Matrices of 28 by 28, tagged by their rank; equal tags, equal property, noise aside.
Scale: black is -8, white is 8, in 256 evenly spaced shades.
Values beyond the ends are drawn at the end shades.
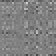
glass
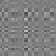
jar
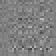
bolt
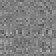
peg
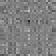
bolt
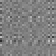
glass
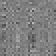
bolt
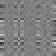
jar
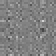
peg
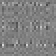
bolt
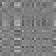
jar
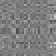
bolt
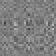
glass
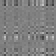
jar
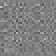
bolt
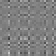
jar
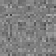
bolt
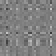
jar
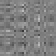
glass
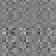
glass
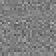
peg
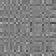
bolt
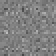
peg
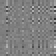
jar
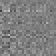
bolt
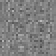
peg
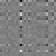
jar
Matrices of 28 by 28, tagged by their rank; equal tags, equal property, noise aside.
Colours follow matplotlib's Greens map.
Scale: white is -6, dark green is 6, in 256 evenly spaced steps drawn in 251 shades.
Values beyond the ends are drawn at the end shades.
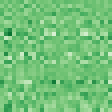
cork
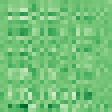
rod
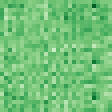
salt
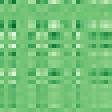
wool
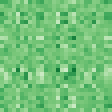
rod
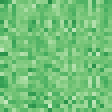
salt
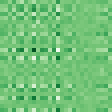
wool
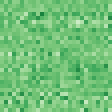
salt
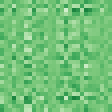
rod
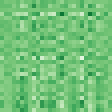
rod
